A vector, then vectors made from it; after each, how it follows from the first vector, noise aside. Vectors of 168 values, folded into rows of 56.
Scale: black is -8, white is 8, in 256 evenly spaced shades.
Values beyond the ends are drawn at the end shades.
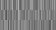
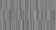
wrapped around, shrunk.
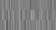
wrapped around, shrunk.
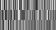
scaled up.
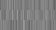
wrapped around, shrunk.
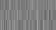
reversed, shrunk.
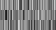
scaled up.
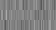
negated, partly zeroed.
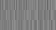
reversed, shrunk.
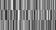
scaled up.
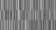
copied.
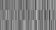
reversed.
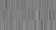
reversed, shrunk.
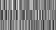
scaled up.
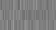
wrapped around, shrunk.
